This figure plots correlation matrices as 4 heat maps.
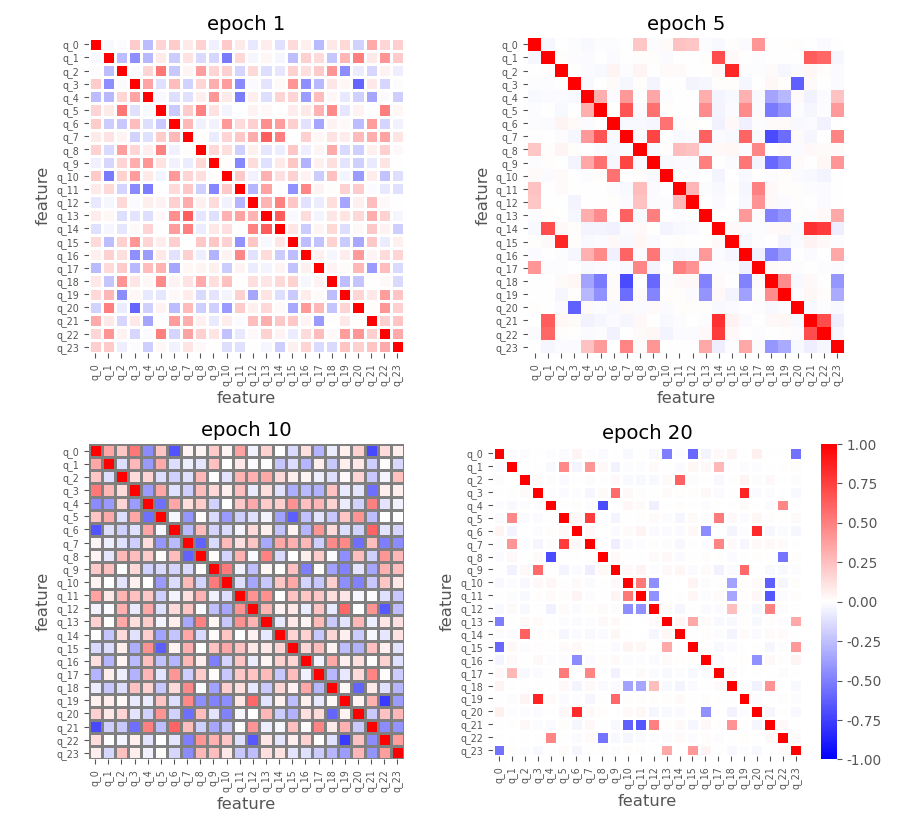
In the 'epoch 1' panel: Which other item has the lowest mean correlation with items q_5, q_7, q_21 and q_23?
q_4
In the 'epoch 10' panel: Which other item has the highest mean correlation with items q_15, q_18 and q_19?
q_7
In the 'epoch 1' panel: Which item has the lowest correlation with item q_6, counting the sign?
q_17
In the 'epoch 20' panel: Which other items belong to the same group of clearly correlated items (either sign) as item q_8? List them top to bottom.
q_4, q_22
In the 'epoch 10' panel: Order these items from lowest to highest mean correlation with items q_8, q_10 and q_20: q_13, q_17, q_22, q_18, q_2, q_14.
q_18, q_14, q_17, q_2, q_13, q_22
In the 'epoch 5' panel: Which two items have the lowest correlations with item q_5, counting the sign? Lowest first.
q_18, q_19
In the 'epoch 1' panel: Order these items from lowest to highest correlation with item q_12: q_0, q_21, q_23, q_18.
q_0, q_23, q_18, q_21
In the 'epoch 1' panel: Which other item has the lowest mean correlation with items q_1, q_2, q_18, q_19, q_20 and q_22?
q_3
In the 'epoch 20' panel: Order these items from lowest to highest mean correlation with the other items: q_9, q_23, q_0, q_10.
q_0, q_10, q_23, q_9
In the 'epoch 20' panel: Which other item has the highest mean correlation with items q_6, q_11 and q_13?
q_20
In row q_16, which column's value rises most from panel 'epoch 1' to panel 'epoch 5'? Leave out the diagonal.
q_9
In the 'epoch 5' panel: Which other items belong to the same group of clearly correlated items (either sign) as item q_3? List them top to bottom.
q_20
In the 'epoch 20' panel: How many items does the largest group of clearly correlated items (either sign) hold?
5
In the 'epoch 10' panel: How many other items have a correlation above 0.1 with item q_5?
5
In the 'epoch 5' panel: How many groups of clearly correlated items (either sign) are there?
6
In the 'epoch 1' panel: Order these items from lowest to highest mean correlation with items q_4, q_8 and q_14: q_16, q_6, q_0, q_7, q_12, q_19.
q_16, q_19, q_0, q_6, q_7, q_12
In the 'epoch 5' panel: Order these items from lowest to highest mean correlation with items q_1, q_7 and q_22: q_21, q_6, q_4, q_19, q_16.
q_19, q_6, q_4, q_16, q_21
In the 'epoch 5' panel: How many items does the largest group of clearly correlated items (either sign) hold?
9
